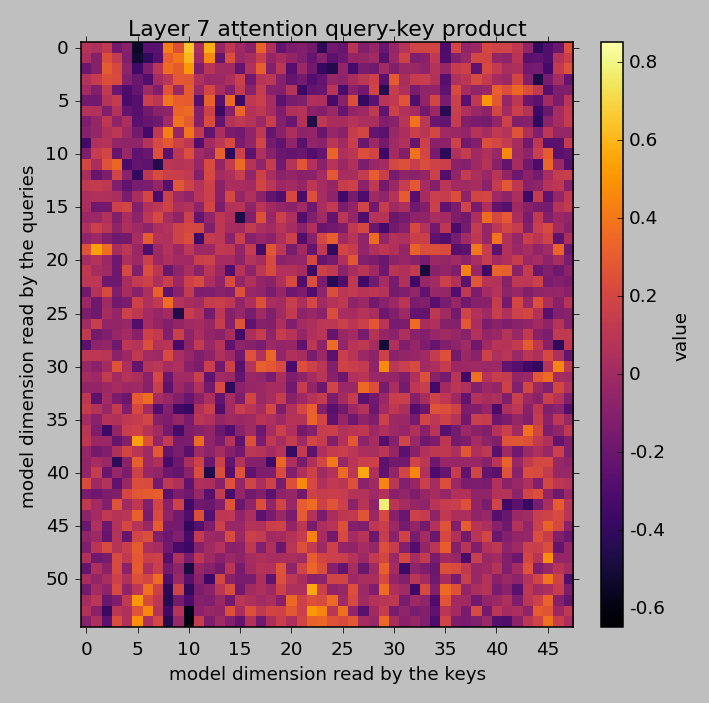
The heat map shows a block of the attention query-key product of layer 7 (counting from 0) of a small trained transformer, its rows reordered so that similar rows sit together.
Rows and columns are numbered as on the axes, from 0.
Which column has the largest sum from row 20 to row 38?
6
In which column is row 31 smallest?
37
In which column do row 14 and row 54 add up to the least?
10
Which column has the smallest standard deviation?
30
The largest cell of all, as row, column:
43, 29
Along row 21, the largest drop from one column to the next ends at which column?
33
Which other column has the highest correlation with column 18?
16
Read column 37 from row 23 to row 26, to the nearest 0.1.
0.1 -0.2 0.2 0.3
